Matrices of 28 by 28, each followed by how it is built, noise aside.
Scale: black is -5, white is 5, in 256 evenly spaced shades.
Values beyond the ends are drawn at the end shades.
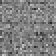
blocks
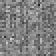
blocks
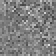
upper triangular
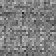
blocks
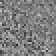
lower triangular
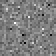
sparse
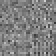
low rank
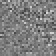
upper triangular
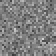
noise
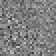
lower triangular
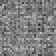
blocks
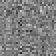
low rank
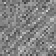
Hankel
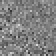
lower triangular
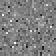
sparse
